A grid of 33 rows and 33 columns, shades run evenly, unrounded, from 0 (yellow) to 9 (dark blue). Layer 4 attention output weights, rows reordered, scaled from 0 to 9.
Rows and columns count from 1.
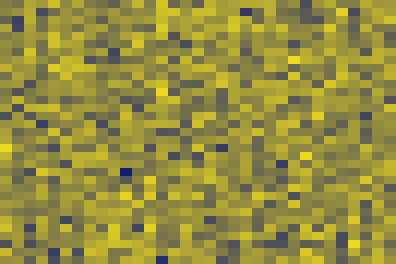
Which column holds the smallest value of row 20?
26
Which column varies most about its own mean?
14
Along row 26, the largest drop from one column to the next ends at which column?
32
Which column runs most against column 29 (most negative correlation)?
21
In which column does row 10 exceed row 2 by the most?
15
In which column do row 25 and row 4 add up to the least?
22
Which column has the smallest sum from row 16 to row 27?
1
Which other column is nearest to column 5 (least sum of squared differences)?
7
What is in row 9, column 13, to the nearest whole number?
4
